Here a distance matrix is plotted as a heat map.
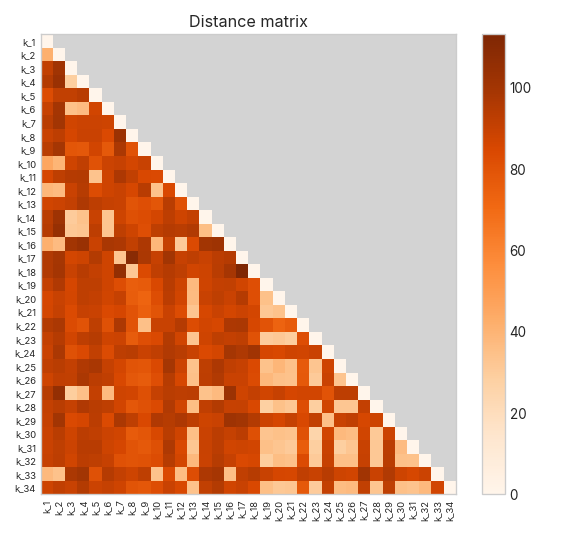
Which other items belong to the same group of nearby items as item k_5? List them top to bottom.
k_11
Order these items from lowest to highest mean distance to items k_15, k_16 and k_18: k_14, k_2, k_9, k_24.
k_14, k_2, k_9, k_24
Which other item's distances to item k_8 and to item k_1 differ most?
k_18
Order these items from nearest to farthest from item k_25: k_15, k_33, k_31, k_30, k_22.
k_31, k_30, k_22, k_33, k_15
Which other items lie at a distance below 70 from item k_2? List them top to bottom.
k_1, k_10, k_12, k_16, k_33
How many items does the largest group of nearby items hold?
12
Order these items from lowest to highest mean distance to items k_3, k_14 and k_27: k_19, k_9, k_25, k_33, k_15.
k_15, k_9, k_19, k_25, k_33
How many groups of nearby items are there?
8
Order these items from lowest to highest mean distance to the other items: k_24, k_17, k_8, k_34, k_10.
k_34, k_10, k_8, k_24, k_17
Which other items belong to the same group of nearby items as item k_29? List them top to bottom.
k_24
